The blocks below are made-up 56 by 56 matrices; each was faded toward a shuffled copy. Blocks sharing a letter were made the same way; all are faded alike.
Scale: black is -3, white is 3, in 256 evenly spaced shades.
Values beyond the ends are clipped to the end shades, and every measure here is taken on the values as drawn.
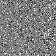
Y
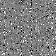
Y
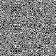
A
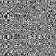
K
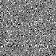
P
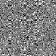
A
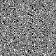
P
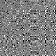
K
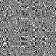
K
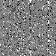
Y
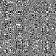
A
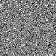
P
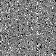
Y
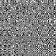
K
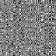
K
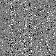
Y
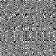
K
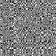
K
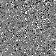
Y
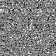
P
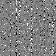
Y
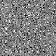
P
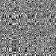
K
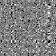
A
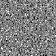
P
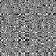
K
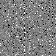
Y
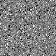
P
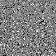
P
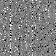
Y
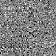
P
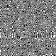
P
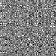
A
